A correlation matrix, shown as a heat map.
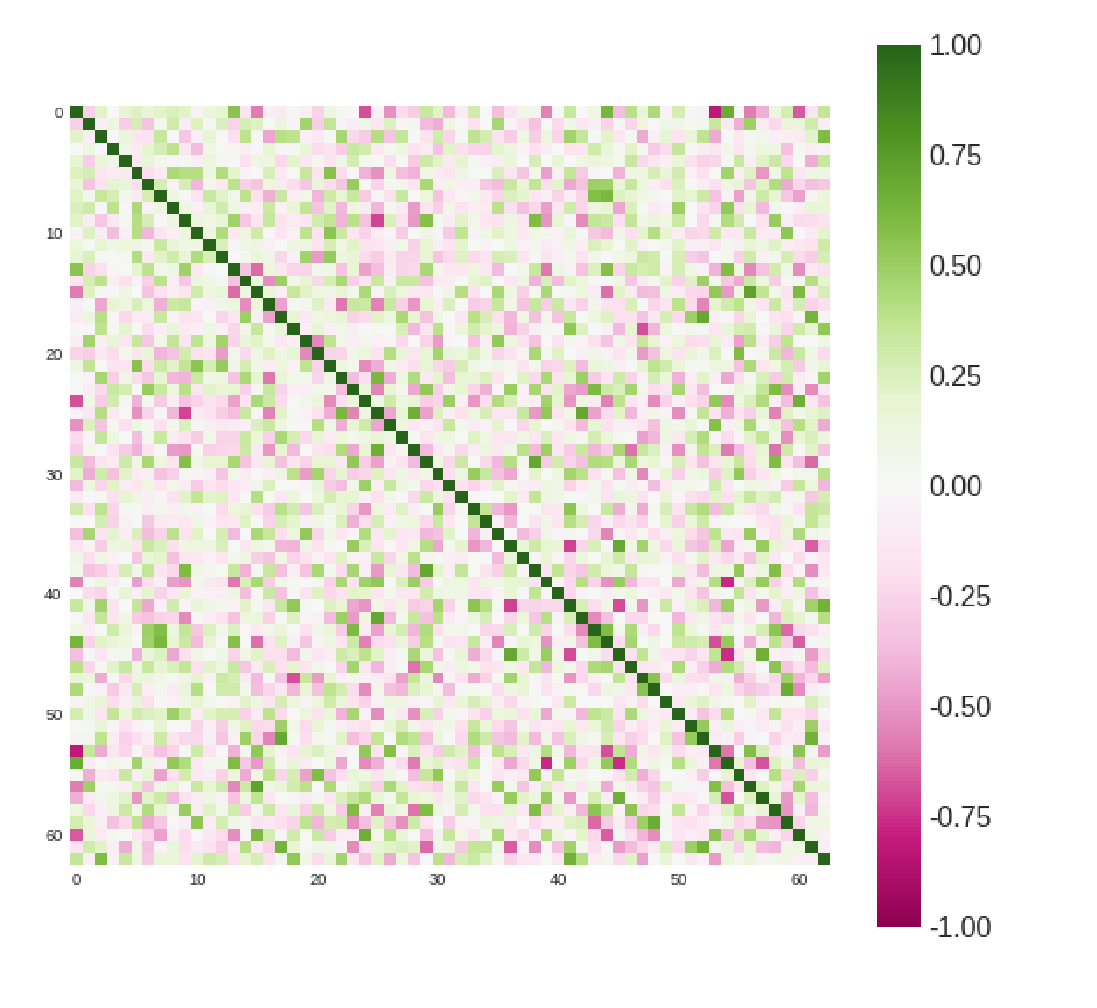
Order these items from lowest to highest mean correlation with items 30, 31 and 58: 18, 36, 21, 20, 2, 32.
21, 36, 2, 32, 18, 20
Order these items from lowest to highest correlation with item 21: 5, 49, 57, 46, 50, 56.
57, 46, 50, 49, 56, 5
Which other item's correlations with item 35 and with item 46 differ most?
44
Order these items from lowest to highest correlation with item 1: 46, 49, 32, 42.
46, 42, 32, 49
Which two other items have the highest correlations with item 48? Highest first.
59, 47
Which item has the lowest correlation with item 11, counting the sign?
28
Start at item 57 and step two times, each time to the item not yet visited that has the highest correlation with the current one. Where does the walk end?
36
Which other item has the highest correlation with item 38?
29
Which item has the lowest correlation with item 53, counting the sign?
0
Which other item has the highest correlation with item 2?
62
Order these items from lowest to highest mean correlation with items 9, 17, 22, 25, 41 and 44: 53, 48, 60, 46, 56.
53, 60, 56, 46, 48
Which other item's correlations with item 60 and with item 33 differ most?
24
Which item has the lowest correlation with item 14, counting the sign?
16
